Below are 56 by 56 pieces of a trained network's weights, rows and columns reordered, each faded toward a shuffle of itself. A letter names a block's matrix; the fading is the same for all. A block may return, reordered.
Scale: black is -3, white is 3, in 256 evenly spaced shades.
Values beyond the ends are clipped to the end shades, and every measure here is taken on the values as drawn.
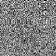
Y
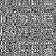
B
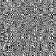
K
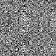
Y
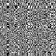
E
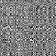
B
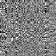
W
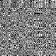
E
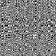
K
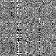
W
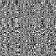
B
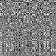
B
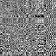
E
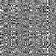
B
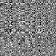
W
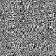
Y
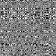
K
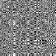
K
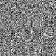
Y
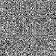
Y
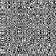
B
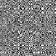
K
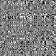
K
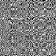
E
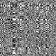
K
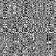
W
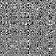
W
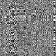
W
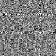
Y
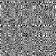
K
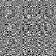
B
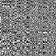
W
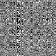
W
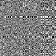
K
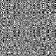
W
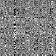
W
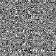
Y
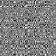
B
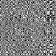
B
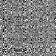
W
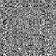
E
